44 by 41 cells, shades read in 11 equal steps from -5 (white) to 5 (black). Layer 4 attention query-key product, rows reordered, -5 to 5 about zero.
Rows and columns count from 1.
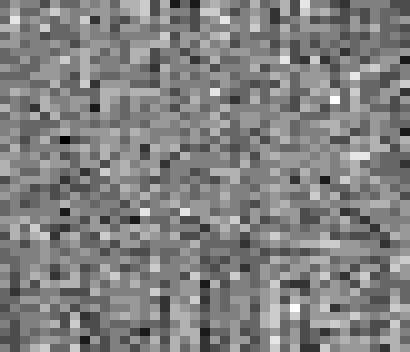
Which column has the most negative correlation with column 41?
22
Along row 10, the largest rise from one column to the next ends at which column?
37
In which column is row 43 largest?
9
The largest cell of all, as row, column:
18, 7
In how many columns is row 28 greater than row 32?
13
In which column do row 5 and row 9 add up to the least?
17
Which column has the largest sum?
21
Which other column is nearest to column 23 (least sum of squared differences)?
2
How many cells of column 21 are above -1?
33
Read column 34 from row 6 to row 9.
1 0 1 2
